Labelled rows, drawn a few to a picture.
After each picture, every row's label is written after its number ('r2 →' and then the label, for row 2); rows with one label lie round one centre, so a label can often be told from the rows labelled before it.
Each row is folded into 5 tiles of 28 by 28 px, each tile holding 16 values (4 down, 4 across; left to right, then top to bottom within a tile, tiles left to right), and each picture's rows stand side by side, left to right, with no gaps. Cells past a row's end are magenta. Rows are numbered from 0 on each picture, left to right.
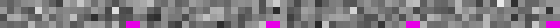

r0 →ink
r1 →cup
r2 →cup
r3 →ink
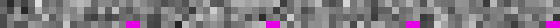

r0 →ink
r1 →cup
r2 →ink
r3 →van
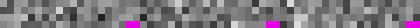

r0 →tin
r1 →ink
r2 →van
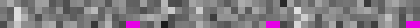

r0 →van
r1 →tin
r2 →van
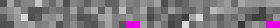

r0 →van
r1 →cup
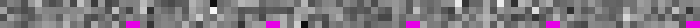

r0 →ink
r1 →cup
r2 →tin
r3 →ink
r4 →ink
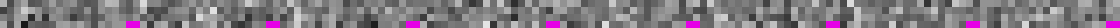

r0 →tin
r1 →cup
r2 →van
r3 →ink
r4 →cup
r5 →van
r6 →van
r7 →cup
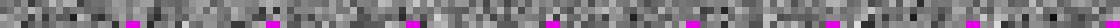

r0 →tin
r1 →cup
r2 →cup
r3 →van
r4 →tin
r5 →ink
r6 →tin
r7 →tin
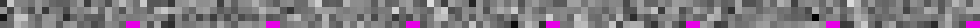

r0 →van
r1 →tin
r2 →ink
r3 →van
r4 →van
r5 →ink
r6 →van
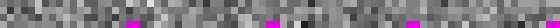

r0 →ink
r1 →van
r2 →tin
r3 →cup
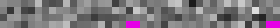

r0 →ink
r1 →ink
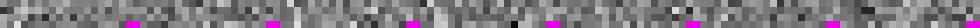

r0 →tin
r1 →ink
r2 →van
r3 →van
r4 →ink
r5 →tin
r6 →ink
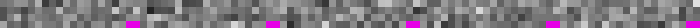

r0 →ink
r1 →ink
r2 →cup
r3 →tin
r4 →cup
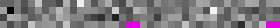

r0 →ink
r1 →cup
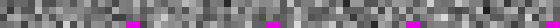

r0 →ink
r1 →van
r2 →van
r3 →van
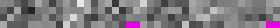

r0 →ink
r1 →cup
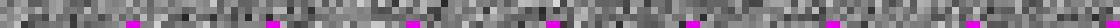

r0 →tin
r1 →tin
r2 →ink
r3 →cup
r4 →van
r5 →ink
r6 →ink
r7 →ink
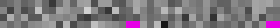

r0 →ink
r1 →tin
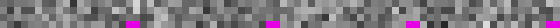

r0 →ink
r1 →van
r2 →tin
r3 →ink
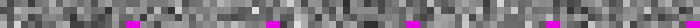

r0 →tin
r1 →ink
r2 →van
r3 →van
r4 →ink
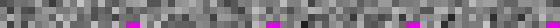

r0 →ink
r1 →tin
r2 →tin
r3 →tin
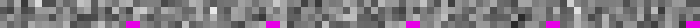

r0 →ink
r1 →cup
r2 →cup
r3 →tin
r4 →van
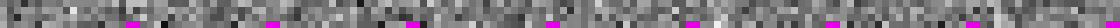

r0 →cup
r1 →tin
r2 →cup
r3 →van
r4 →ink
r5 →van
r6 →cup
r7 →van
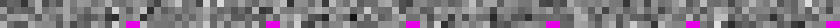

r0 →ink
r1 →ink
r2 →tin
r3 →tin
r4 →van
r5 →tin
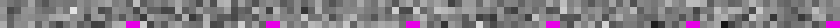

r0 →cup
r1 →ink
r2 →ink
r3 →tin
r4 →cup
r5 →tin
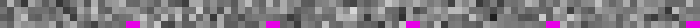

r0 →van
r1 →tin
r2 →cup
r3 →tin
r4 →ink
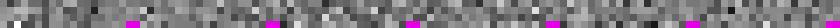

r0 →tin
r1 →ink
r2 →van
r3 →ink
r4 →van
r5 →ink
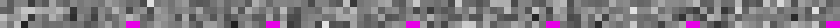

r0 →tin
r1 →van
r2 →cup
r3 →ink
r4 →cup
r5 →ink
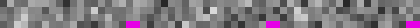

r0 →van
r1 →cup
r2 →van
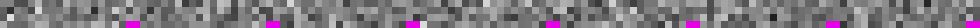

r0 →ink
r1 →ink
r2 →van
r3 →ink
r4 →cup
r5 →tin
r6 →van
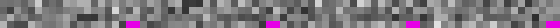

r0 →ink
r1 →ink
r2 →ink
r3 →van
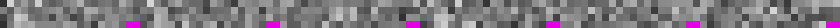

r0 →van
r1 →van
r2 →cup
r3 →van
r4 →tin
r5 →cup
